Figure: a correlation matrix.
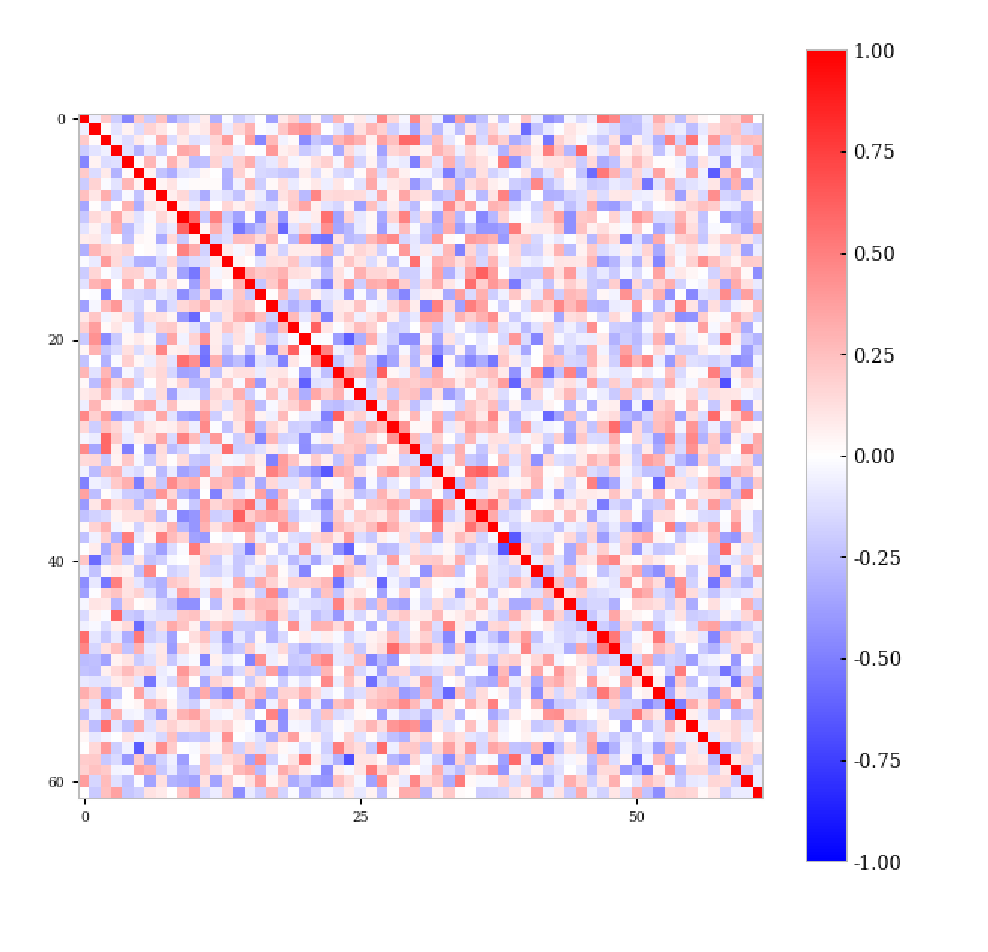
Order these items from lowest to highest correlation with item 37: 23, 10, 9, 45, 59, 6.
10, 9, 45, 6, 23, 59
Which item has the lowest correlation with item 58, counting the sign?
24
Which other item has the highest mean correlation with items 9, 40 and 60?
48
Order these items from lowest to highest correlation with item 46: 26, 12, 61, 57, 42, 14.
26, 14, 61, 42, 12, 57
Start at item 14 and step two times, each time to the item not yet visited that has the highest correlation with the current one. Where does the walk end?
32
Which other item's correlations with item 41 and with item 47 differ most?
52
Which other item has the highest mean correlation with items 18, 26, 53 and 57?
37
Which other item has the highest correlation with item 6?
41
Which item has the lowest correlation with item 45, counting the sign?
23
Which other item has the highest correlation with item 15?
35
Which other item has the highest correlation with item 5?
47
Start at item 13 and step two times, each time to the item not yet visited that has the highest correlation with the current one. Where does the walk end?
2
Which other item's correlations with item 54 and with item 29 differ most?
53
